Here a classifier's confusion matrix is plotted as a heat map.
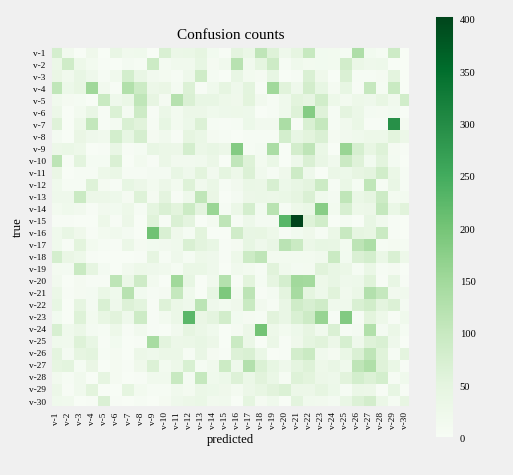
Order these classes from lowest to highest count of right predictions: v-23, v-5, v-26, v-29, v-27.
v-29, v-26, v-5, v-27, v-23
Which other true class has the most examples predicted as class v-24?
v-18
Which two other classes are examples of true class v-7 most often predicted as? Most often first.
v-29, v-20
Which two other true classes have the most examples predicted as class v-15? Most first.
v-21, v-20
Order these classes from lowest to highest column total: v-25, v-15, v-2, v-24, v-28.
v-2, v-24, v-15, v-28, v-25
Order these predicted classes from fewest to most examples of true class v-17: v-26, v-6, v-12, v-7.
v-6, v-7, v-12, v-26
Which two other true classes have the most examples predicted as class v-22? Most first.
v-6, v-20
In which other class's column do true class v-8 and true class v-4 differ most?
v-19
